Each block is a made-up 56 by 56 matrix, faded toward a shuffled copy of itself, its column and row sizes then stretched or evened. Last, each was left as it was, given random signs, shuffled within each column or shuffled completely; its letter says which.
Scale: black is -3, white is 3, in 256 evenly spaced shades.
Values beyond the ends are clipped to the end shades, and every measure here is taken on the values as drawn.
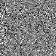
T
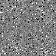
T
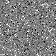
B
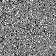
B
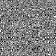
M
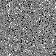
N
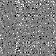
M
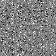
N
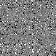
T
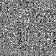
M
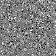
N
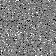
B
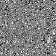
M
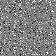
T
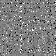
T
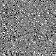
M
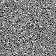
B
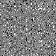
M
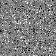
T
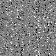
N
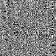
M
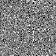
M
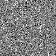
N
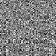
M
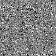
T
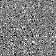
T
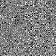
M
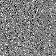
N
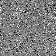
T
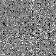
T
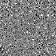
M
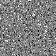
N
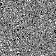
N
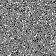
B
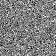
B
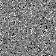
N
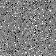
N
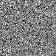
N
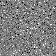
B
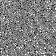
B
